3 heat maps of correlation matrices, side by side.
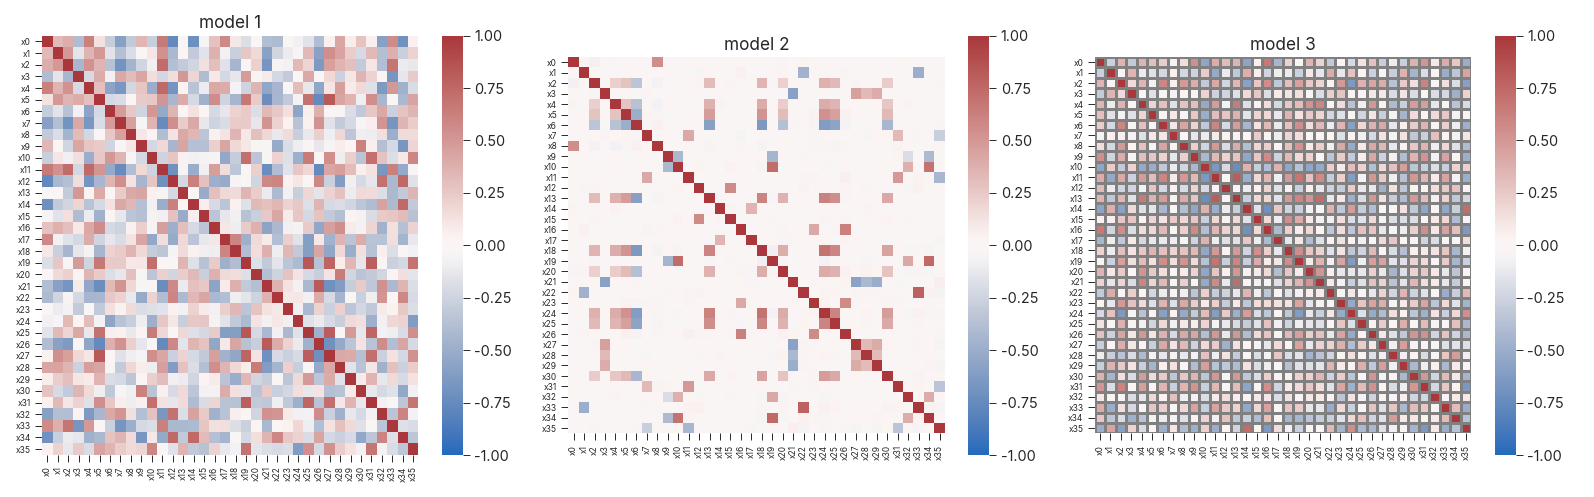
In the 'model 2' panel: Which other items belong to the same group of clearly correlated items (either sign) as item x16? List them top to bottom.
x23, x26
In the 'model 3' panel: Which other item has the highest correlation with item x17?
x10
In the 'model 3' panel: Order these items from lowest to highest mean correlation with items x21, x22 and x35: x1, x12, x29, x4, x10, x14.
x12, x10, x29, x4, x1, x14
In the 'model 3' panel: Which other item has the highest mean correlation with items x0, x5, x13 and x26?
x11
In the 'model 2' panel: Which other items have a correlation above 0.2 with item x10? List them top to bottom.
x19, x32, x34
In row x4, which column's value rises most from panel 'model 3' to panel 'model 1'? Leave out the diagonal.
x28
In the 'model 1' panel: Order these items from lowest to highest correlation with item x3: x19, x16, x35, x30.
x16, x35, x30, x19
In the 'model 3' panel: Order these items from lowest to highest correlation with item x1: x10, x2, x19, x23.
x19, x23, x2, x10
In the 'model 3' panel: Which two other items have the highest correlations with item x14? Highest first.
x35, x24
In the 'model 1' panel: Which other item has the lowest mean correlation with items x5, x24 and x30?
x6
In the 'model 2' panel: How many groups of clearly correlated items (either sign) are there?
9
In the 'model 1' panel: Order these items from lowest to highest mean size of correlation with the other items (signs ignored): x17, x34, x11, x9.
x9, x17, x34, x11
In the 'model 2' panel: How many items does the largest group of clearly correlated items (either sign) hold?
10
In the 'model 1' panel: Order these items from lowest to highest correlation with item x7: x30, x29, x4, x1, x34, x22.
x4, x1, x29, x30, x22, x34
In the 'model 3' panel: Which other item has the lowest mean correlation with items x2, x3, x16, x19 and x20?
x24
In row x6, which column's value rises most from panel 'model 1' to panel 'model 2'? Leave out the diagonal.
x11
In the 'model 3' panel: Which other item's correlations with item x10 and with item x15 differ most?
x18
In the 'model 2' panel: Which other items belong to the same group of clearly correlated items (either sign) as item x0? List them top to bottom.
x8
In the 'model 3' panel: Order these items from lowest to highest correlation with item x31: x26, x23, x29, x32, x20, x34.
x32, x29, x34, x20, x23, x26
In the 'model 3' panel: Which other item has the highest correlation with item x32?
x7
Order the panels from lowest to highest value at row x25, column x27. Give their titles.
model 2, model 3, model 1
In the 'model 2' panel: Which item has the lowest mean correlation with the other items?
x6
